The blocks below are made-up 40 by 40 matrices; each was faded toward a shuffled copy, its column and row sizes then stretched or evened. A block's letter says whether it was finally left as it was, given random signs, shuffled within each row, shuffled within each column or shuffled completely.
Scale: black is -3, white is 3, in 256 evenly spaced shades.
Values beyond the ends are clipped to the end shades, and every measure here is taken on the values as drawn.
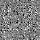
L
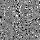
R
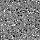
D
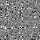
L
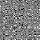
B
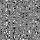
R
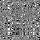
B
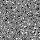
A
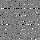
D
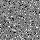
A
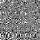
B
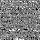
D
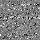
D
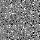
R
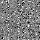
R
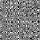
B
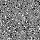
A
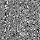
R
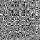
B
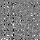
L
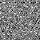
D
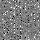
R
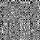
B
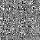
L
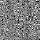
L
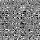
B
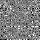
L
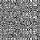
B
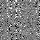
R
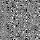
R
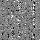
R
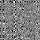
B
